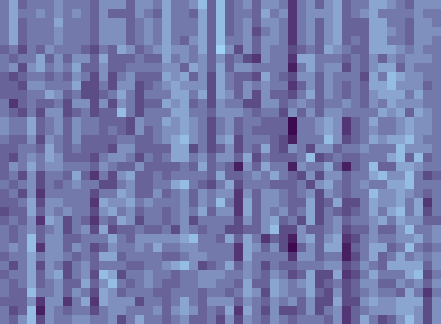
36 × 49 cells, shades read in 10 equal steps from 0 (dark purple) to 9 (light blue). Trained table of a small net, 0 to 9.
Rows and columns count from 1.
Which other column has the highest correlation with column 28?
13
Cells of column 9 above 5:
14
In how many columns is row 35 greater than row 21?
19
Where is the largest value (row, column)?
6, 25
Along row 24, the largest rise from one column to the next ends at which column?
28
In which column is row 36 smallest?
39
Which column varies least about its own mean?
49
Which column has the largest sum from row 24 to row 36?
4
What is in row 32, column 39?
3
